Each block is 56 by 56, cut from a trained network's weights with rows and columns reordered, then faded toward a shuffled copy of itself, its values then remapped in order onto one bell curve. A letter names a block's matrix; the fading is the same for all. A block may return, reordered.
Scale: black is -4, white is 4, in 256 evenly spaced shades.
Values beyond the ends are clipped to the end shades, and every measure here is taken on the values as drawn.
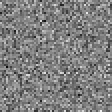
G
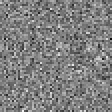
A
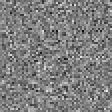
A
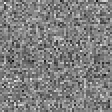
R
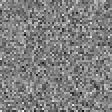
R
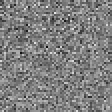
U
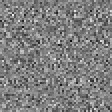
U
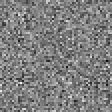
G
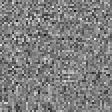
G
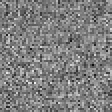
R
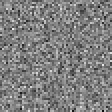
A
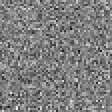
G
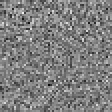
U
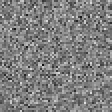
U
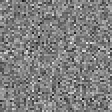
G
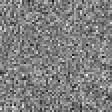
A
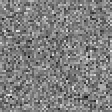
A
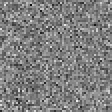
A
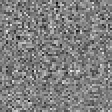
G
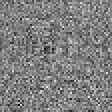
R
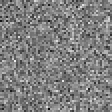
A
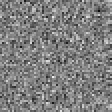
G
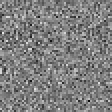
U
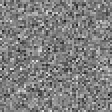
G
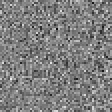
G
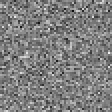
U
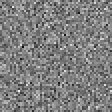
U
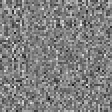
G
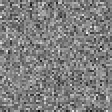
R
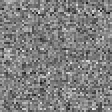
G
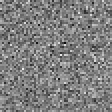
A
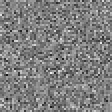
U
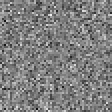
A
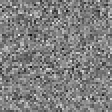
U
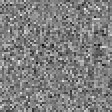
U
